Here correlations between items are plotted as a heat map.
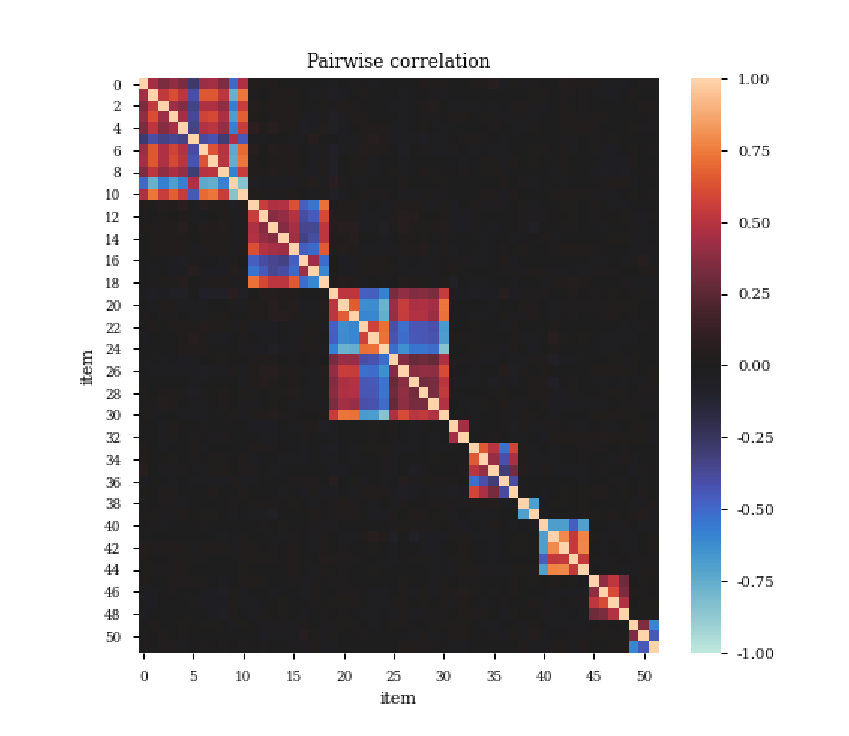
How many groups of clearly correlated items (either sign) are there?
9
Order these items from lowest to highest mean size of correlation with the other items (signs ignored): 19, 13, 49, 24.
49, 13, 19, 24
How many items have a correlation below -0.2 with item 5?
9
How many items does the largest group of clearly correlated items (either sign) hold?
12
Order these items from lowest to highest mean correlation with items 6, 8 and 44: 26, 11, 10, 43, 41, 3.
26, 11, 43, 41, 3, 10
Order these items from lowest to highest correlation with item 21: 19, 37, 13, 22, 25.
22, 37, 13, 25, 19
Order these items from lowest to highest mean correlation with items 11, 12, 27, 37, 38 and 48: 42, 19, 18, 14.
42, 19, 14, 18
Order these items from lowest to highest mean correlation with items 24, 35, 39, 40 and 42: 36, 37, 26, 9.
26, 36, 9, 37
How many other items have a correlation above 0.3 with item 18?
5
